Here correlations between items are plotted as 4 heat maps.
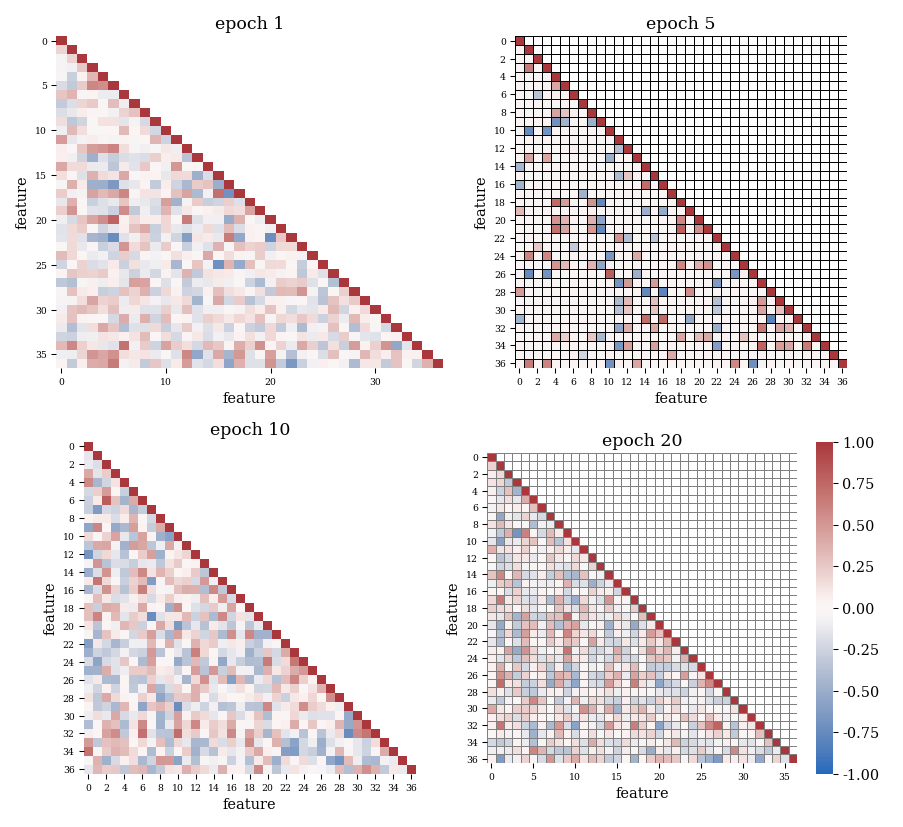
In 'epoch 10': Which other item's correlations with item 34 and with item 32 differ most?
31
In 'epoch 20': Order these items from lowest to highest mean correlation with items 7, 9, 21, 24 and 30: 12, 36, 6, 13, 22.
6, 13, 12, 22, 36
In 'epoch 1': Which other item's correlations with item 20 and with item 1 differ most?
5
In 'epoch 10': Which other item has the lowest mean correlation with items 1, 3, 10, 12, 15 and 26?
29
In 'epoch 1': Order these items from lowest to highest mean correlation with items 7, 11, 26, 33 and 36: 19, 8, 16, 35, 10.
16, 19, 10, 8, 35
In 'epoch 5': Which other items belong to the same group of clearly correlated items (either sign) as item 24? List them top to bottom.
1, 3, 10, 13, 26, 36
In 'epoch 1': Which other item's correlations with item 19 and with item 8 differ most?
27
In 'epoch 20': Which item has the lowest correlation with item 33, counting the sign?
5
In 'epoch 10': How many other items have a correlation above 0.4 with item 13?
3
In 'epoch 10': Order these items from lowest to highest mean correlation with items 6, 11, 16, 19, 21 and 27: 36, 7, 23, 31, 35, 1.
35, 23, 7, 1, 36, 31
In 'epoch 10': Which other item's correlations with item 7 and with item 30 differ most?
19
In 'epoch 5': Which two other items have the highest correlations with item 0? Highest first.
28, 19
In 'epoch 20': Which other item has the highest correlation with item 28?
3
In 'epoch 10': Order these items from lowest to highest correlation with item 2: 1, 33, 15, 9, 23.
23, 1, 9, 15, 33
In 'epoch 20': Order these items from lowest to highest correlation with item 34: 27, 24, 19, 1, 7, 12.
1, 24, 27, 19, 7, 12
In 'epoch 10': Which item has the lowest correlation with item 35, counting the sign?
28
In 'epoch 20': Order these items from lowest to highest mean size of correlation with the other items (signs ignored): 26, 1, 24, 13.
13, 24, 26, 1
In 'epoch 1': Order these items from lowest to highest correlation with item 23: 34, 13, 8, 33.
13, 33, 8, 34
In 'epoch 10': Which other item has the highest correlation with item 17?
15
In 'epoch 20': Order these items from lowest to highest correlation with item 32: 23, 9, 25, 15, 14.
9, 23, 15, 25, 14
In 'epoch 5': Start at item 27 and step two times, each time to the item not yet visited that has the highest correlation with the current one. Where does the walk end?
32
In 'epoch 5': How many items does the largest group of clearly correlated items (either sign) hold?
9
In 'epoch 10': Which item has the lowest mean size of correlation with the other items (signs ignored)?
17
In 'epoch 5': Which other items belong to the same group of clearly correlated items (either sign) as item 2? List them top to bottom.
6, 23
